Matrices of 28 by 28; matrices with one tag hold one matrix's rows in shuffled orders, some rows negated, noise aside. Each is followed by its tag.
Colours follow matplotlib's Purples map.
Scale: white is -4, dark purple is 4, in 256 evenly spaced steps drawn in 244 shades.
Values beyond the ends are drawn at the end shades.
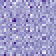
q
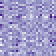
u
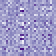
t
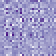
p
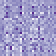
p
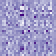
t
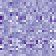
u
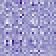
p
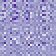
q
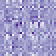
p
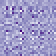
p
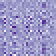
q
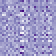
t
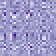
q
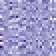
u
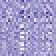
t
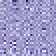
q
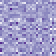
u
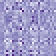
p
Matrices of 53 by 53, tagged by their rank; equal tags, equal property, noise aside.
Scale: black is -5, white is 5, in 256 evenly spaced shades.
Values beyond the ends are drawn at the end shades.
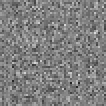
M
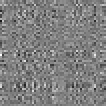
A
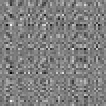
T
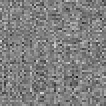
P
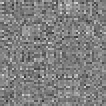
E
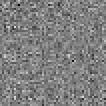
P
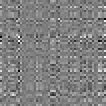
T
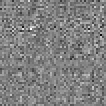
P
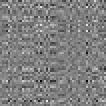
T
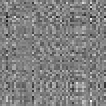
A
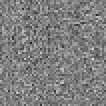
M
